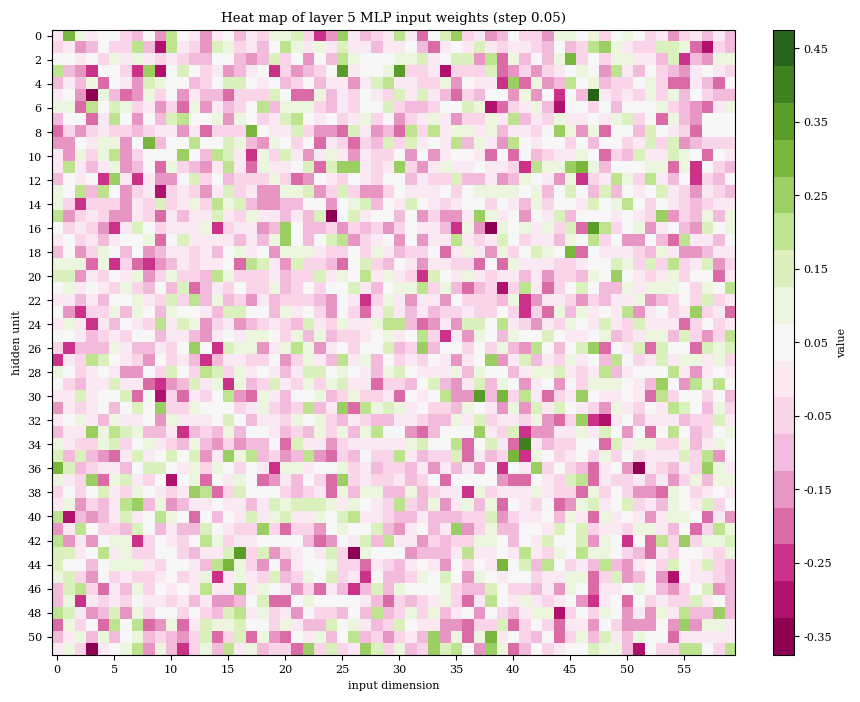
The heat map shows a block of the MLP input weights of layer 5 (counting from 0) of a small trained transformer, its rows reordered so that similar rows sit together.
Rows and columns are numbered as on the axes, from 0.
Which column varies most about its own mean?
47
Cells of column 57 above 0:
21
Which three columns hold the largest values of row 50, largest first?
38, 33, 26
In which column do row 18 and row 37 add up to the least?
34
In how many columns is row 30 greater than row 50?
33
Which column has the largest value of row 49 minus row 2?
55
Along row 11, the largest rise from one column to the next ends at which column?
42
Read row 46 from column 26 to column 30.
-0.25 -0.1 0.15 -0.1 0.1
